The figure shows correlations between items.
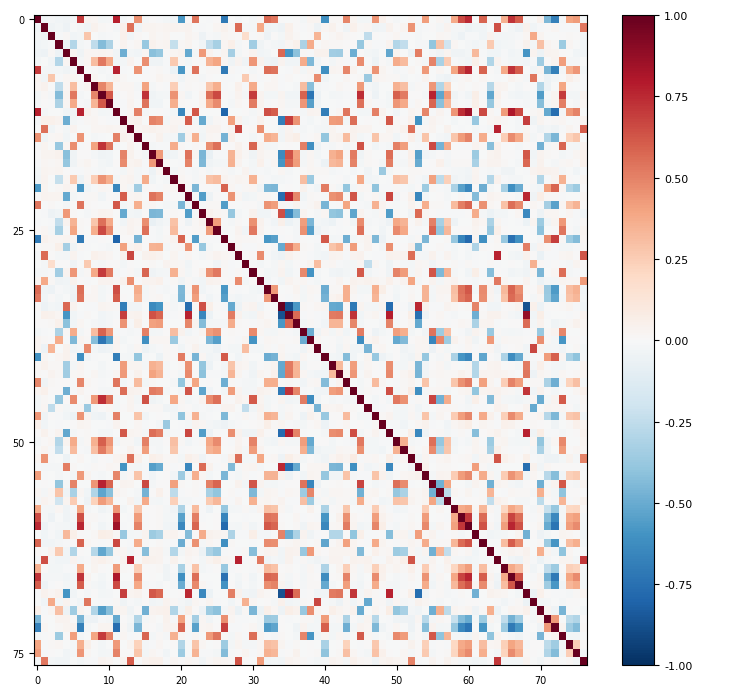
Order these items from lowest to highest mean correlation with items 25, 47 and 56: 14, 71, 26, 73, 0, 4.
26, 71, 4, 73, 14, 0
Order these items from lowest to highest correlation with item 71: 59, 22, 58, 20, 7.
59, 22, 58, 7, 20
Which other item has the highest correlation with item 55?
9
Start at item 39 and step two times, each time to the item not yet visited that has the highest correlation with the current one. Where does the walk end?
7
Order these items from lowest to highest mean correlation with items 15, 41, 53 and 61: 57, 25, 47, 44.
44, 47, 57, 25
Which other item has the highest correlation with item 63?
38
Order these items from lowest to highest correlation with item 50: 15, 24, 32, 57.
32, 57, 24, 15
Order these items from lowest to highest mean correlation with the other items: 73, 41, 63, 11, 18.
63, 18, 41, 73, 11
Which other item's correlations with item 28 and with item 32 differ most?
64
